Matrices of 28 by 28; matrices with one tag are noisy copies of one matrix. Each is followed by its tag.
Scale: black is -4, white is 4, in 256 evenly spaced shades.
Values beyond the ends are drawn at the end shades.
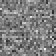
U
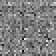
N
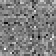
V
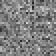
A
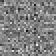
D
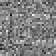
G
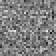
U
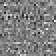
D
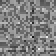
A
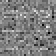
U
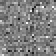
A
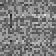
G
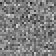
D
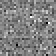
U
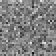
V
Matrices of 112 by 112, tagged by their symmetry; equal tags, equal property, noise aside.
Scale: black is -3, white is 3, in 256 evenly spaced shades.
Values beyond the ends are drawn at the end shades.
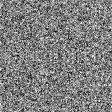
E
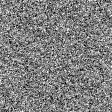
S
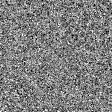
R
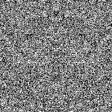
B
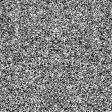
B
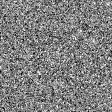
R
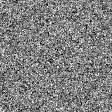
R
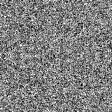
E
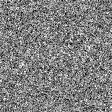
S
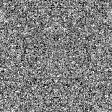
B
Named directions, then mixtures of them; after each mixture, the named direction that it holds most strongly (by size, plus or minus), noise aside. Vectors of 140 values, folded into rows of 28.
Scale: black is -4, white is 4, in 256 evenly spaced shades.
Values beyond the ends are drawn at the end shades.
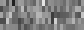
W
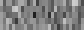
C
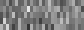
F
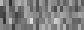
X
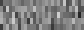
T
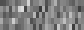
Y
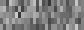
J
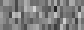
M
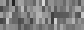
W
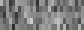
X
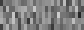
T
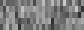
T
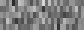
W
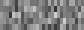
M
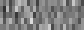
X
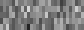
F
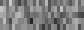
X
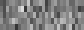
Y
